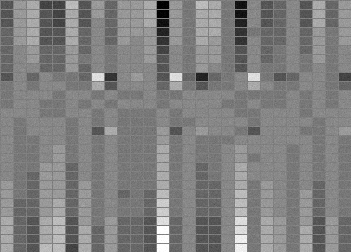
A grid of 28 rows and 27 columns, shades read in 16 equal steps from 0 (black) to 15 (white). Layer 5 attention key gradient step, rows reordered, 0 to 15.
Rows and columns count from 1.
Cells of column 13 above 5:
19
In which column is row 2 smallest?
13
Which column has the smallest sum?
16
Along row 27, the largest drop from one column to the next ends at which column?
14
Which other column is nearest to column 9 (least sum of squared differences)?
22
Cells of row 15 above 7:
16
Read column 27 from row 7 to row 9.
8 8 4
